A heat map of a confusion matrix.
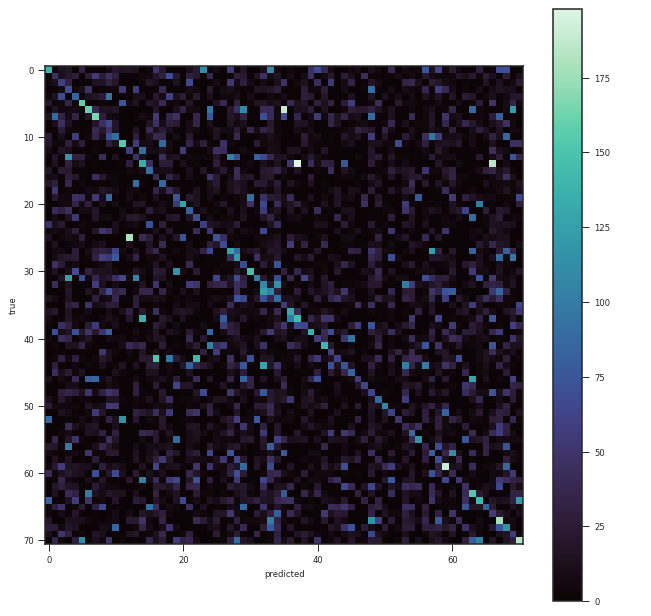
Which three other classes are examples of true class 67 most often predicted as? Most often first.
48, 33, 58
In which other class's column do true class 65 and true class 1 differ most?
15
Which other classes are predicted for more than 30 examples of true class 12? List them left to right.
14, 20, 25, 26, 66
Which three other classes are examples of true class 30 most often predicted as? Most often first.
19, 4, 63
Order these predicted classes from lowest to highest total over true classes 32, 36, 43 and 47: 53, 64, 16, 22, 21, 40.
64, 40, 21, 53, 22, 16
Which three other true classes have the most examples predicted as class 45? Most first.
40, 68, 5
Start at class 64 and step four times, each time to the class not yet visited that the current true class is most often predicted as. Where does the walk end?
17
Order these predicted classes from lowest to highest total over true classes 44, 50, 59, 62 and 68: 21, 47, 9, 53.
47, 9, 21, 53
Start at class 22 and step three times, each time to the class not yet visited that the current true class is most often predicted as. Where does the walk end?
35
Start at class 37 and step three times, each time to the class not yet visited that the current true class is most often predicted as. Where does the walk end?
34
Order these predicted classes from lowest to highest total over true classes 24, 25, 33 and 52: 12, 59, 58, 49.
49, 58, 59, 12
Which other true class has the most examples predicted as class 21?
44
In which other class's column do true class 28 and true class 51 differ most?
69
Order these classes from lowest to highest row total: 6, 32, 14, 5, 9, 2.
9, 2, 5, 14, 32, 6
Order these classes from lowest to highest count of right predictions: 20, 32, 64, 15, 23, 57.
23, 57, 15, 32, 20, 64
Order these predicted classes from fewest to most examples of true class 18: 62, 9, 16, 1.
62, 9, 16, 1
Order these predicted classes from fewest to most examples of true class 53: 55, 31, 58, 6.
31, 6, 58, 55
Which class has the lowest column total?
52
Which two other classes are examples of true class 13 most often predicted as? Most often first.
3, 27
